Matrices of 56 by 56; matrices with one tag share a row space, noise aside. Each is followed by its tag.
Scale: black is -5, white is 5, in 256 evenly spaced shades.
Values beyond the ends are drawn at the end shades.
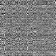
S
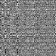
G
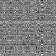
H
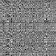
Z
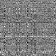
S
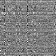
S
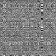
H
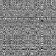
H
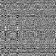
G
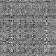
Z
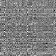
S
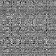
Z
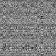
H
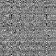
Z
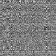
Z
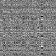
H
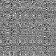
Z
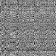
G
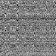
G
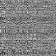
S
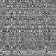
Z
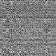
Z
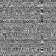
H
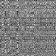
G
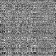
S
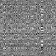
H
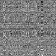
H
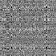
Z
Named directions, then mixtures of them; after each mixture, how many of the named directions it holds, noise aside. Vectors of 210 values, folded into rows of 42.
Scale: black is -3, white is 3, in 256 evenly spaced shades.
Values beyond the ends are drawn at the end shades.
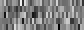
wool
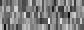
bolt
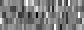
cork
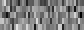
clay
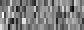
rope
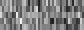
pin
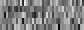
one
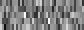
two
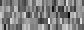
one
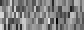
three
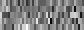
four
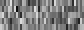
two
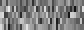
four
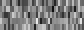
two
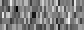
four
